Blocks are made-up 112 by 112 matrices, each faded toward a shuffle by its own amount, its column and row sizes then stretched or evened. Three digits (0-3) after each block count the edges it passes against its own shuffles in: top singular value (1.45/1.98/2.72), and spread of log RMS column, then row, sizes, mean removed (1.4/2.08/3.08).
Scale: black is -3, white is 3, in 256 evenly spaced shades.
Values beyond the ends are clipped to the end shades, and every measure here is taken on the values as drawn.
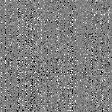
0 3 1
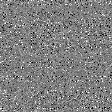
0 1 2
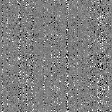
0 3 1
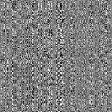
3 3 0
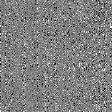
0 3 1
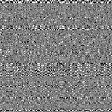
3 0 3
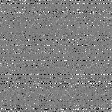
2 0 3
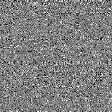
2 0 2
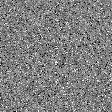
1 0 0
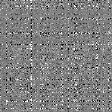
1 3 3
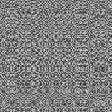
3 0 1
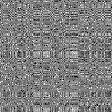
3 0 2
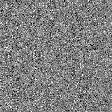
1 1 0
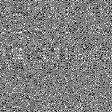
2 0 2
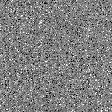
1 0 0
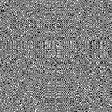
3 0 1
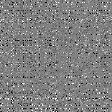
2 2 3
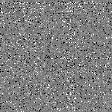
1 1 2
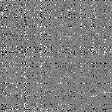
0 3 3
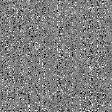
0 3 1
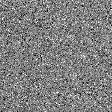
0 0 1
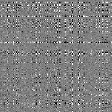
3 3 3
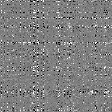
2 3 3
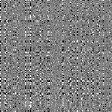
3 3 2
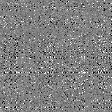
2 2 2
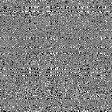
2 2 3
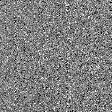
0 2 0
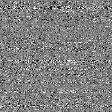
1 1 3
